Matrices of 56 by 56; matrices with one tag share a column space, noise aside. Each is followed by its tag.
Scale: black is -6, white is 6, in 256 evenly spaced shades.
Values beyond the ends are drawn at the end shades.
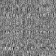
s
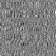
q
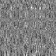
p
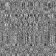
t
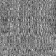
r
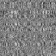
q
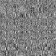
s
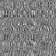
q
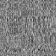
r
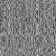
r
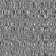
q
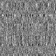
t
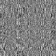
s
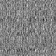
r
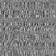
q
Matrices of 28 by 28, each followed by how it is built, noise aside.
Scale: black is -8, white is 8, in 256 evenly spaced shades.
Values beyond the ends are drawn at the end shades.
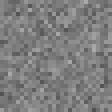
Hankel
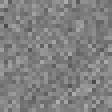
Hankel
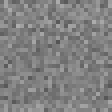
repeating columns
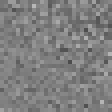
upper triangular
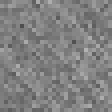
Toeplitz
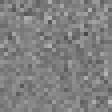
upper triangular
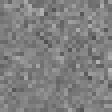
upper triangular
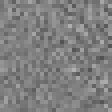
upper triangular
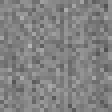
repeating rows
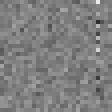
uneven columns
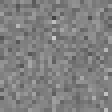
uneven columns
